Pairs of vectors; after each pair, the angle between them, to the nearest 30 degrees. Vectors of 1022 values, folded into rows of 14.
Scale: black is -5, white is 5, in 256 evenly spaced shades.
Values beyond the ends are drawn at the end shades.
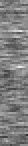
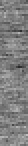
150 degrees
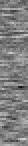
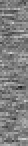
30 degrees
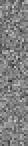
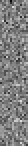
60 degrees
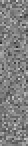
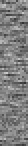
120 degrees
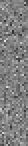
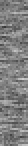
120 degrees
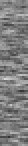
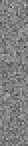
90 degrees
